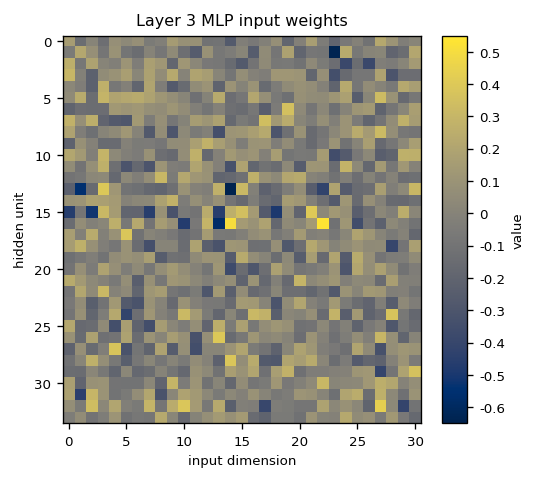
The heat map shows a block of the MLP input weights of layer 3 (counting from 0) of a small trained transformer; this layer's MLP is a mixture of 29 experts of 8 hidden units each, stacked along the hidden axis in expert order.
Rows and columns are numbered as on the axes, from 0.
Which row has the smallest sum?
13
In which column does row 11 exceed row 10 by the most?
24
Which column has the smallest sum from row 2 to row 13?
14
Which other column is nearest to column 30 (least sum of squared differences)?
29
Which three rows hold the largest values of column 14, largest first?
16, 28, 15
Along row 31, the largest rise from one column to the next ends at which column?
2
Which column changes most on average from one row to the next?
27
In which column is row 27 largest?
4
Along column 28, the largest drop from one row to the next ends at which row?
25
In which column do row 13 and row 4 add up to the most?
3
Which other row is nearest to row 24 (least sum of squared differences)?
23
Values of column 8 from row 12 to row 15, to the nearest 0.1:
0.3 -0.2 0.2 0.1
